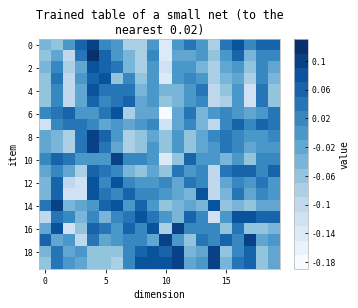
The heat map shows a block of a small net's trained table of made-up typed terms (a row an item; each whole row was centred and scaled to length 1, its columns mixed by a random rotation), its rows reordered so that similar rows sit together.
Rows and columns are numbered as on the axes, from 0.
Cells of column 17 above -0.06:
13
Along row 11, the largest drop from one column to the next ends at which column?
14
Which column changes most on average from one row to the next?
2
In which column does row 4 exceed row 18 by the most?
4
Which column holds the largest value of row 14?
1
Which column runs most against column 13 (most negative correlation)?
3
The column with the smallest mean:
10
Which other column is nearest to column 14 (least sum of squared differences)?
0
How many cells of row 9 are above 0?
5
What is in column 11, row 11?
0.04
